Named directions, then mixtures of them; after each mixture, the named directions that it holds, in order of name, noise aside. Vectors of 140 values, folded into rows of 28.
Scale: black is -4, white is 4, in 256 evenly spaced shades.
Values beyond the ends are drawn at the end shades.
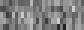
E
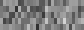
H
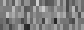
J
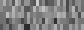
J.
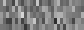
E, H, J.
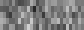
E, H, J.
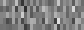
E, H, J.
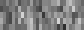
E, H.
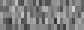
E, H, J.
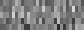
E, J.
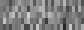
E, H, J.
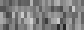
E.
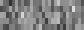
E.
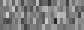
H, J.
